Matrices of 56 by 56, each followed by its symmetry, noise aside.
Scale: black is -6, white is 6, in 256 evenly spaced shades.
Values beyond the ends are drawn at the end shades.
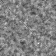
same after a half turn.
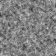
same after a half turn.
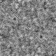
same after a half turn.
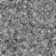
symmetric across the other diagonal.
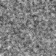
no symmetry.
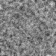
symmetric across the other diagonal.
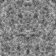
mirrored left to right.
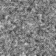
no symmetry.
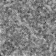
symmetric across the other diagonal.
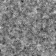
no symmetry.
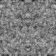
mirrored left to right.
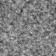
no symmetry.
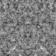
mirrored left to right.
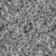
same after a half turn.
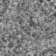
symmetric across the other diagonal.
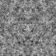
mirrored left to right.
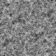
same after a half turn.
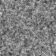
same after a half turn.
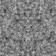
mirrored left to right.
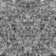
mirrored left to right.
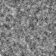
no symmetry.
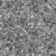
symmetric across the other diagonal.
